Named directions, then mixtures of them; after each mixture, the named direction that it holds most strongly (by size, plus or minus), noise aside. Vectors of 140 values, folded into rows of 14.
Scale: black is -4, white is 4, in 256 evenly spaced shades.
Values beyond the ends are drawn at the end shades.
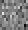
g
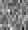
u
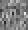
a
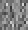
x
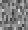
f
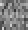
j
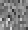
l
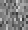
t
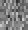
t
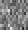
u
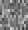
u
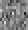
a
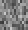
u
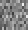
x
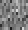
t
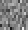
u
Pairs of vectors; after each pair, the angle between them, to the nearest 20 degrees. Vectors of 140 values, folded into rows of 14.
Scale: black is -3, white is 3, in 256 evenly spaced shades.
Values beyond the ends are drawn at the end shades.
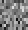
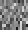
40 degrees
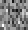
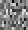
40 degrees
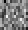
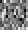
160 degrees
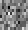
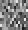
100 degrees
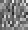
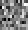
80 degrees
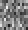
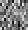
140 degrees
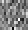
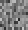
140 degrees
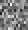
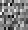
140 degrees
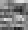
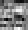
160 degrees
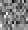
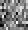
120 degrees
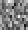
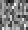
160 degrees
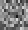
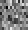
120 degrees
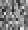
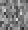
140 degrees
